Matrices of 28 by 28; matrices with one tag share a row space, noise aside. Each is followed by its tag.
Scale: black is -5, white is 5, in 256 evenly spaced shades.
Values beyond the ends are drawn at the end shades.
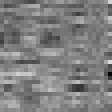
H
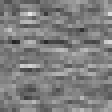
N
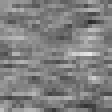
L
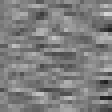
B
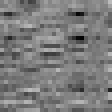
H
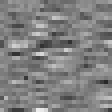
B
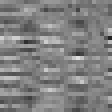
H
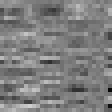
H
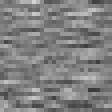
L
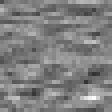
L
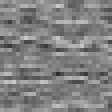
N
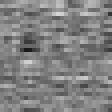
N
